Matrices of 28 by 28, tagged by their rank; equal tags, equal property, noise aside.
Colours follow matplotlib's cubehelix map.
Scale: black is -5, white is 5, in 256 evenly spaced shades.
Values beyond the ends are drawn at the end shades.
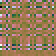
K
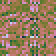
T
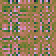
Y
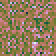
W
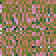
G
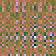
Y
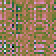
G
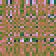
Y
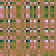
K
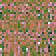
W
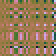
K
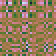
Y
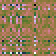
Y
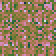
W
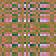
K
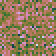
W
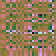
Y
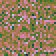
W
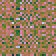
G
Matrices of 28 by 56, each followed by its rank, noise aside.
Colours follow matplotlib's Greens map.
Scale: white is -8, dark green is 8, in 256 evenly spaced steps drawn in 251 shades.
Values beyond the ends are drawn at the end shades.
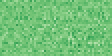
six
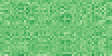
four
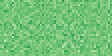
four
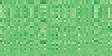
three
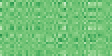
two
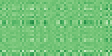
one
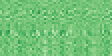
three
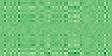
one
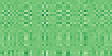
one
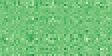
four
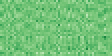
three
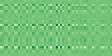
one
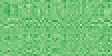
four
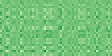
two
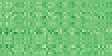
three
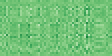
three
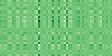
one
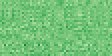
six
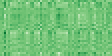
two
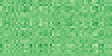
three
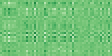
one
